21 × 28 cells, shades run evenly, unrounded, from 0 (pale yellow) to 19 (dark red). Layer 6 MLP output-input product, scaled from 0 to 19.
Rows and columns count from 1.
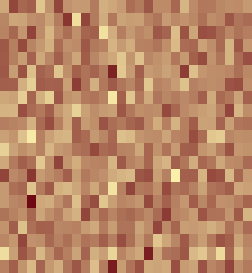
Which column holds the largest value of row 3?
4
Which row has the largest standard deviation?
20
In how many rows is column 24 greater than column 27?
10
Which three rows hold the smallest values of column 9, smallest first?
2, 9, 16
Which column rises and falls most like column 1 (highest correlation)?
27
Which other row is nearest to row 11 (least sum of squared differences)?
12
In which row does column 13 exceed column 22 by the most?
6
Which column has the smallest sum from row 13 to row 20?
13
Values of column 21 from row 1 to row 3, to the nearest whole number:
5 8 13
